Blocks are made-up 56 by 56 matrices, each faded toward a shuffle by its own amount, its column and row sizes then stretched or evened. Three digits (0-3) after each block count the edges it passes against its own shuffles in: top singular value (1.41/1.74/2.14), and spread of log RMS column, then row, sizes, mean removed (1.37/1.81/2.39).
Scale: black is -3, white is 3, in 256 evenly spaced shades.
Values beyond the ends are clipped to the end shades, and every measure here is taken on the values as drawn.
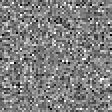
1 0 1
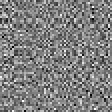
3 2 1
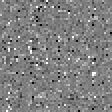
0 1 1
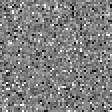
0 0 1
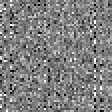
2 3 1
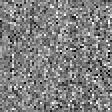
0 2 0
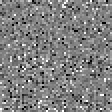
0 0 1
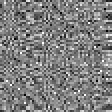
3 1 1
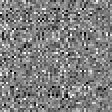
3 1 2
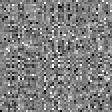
3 2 0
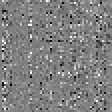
0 3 1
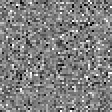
1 1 1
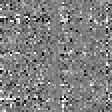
1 3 2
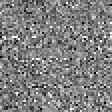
1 0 2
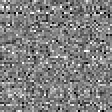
2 0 2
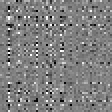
3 3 3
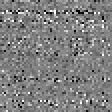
1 2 3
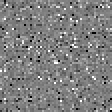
1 1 2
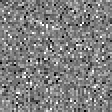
1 0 0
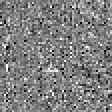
1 2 1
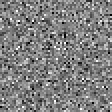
1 0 1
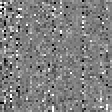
0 3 0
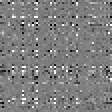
3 3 3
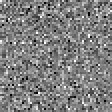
1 1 1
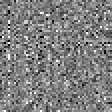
2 2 1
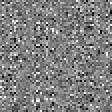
2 2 0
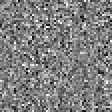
0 2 1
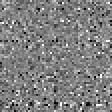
1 0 2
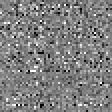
0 2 3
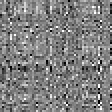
3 3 1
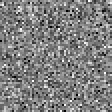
1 0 0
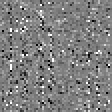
1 3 1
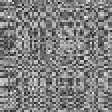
3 1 0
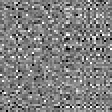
3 1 2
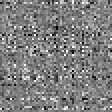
0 2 3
